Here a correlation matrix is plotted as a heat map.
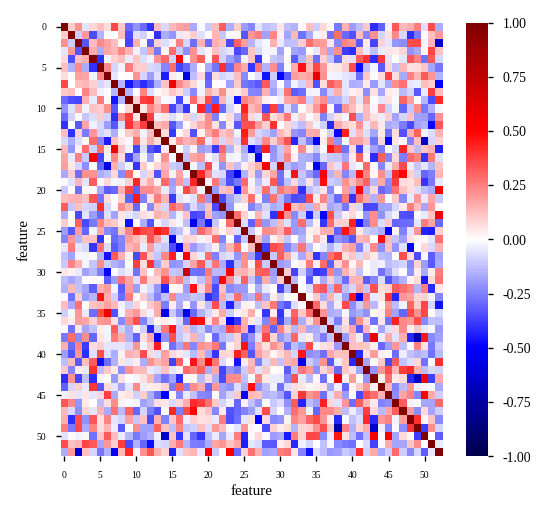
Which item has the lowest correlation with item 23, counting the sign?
36
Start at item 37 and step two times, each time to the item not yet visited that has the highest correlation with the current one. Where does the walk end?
7
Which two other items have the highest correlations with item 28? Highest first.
17, 15
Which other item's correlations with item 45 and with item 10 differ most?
25
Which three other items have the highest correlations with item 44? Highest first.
26, 4, 16
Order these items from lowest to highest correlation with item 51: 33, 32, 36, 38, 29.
32, 29, 38, 36, 33
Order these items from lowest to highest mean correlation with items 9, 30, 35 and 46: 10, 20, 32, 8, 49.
8, 10, 49, 32, 20
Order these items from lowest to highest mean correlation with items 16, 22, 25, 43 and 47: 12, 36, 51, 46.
51, 12, 36, 46
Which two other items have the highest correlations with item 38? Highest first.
43, 50
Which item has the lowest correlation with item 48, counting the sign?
27
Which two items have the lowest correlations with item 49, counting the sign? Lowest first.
38, 43
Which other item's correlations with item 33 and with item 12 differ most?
41
